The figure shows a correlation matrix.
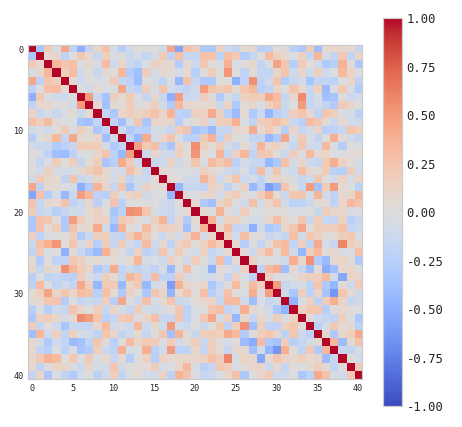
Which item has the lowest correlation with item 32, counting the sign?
31
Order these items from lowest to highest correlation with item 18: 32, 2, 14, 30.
2, 14, 30, 32
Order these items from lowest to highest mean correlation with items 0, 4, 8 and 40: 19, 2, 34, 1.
1, 34, 2, 19
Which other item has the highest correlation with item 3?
24
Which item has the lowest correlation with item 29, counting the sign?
17
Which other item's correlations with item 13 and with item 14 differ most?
11
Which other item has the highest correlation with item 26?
34
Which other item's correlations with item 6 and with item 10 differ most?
33
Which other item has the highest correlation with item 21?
5
